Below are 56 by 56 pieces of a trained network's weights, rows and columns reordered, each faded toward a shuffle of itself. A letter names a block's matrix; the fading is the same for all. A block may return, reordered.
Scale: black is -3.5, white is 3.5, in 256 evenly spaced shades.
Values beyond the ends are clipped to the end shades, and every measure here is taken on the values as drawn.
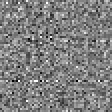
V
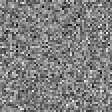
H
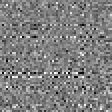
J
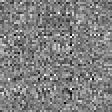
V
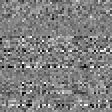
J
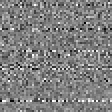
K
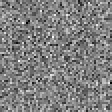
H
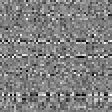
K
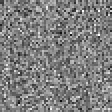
H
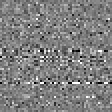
J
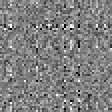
V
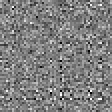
V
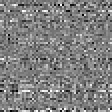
K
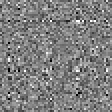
V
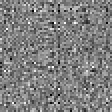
V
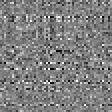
J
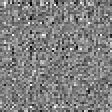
V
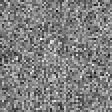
H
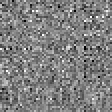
V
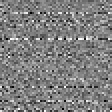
K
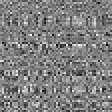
K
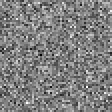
H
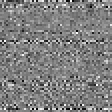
K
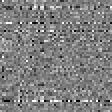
J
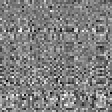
K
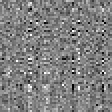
V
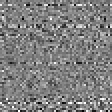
K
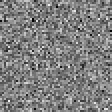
H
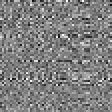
K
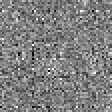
V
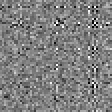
V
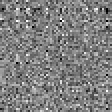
V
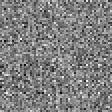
H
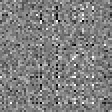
V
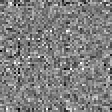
V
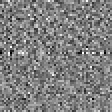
V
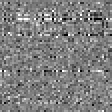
J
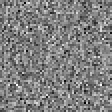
H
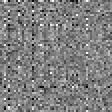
V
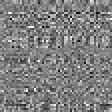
K
